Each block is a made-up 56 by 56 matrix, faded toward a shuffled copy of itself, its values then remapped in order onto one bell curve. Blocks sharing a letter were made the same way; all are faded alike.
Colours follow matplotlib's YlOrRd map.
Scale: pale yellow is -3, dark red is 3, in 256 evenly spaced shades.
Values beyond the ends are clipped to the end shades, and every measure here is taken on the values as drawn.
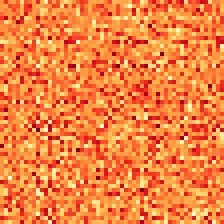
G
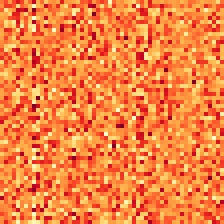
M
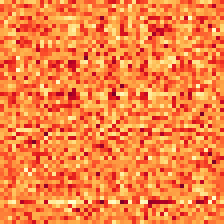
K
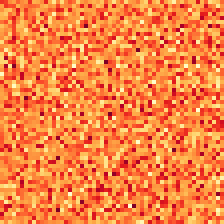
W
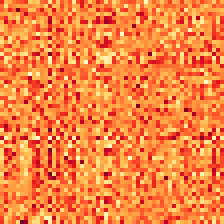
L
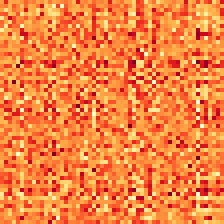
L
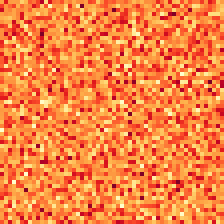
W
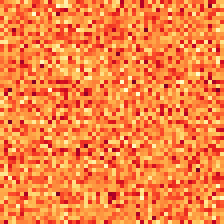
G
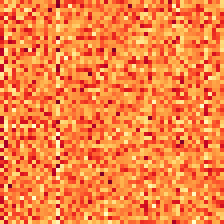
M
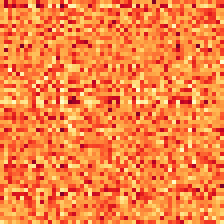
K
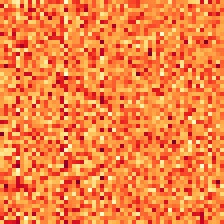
M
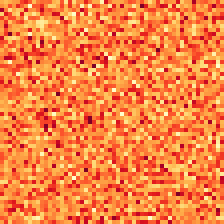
W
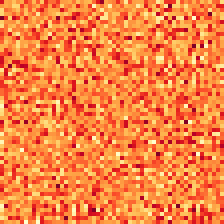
G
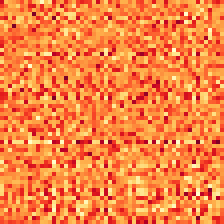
K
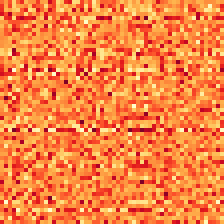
K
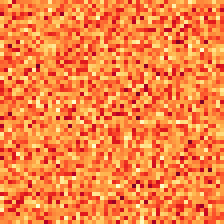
W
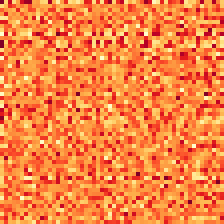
L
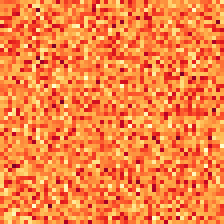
W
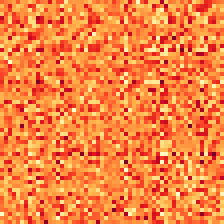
L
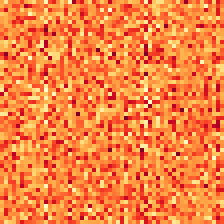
M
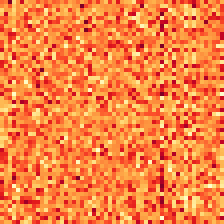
M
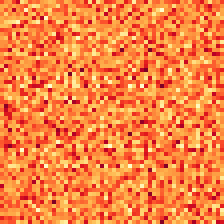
G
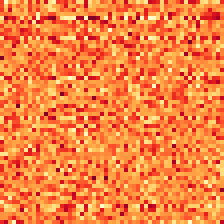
K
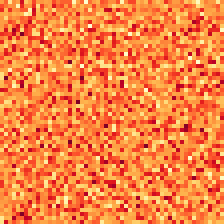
W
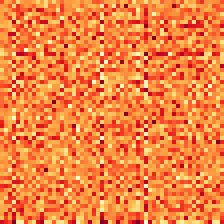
L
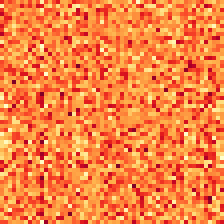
G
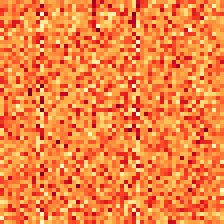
M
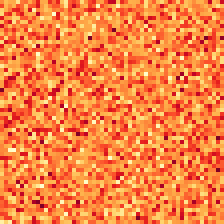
W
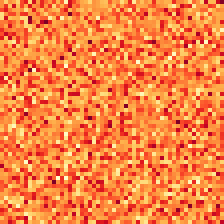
W
